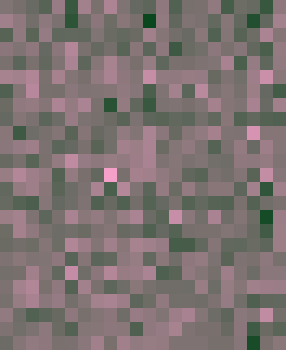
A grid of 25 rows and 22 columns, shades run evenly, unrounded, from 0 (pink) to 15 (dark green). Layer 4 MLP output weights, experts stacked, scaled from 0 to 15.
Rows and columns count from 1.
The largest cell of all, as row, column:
2, 12
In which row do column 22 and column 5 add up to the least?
8
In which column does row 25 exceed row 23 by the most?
20
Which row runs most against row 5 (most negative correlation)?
19
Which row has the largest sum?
15
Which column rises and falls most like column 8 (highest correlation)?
10
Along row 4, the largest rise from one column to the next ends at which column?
14
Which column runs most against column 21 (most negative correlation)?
17
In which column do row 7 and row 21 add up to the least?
3
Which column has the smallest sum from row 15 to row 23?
11
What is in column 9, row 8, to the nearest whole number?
13
